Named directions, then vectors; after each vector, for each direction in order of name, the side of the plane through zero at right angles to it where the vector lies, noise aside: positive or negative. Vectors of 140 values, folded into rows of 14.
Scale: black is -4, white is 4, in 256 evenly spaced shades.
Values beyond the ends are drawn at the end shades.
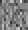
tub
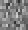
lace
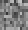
negative, positive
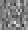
negative, negative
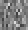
negative, negative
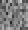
negative, positive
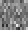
negative, negative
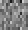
positive, negative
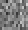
negative, positive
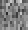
negative, positive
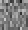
positive, negative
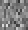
positive, positive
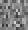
negative, negative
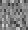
positive, positive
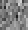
negative, positive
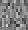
positive, positive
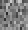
negative, positive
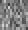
positive, positive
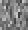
positive, negative
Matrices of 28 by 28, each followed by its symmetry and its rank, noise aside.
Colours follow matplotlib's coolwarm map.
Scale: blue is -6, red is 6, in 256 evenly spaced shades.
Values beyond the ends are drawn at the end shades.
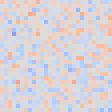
no symmetry, rank eight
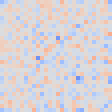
symmetric, rank six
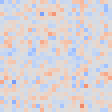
no symmetry, rank eight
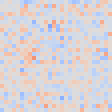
no symmetry, rank six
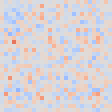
no symmetry, rank six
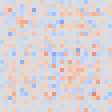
symmetric, rank seven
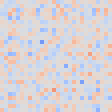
symmetric, rank six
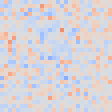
no symmetry, rank eight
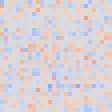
no symmetry, rank seven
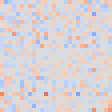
no symmetry, rank six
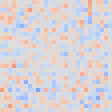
no symmetry, rank six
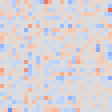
antisymmetric, rank six
